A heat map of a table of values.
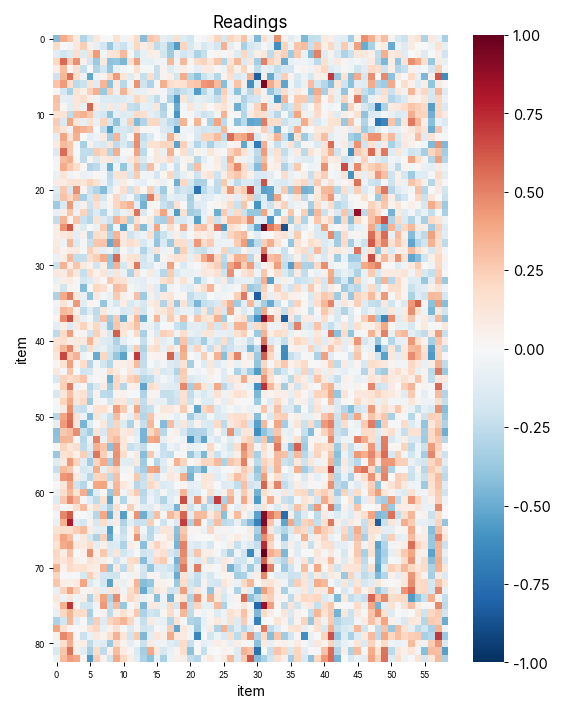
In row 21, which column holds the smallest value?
32
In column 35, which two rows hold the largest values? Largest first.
64, 23
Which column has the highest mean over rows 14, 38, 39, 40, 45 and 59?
31
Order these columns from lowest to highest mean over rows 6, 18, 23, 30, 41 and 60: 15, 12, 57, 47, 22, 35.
35, 15, 22, 57, 47, 12
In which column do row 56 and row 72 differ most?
18
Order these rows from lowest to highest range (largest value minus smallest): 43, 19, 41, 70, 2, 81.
43, 2, 19, 81, 70, 41
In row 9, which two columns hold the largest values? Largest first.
5, 31
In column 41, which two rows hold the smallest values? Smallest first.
6, 38
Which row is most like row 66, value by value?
65
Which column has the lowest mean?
30
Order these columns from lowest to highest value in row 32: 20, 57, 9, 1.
20, 1, 9, 57
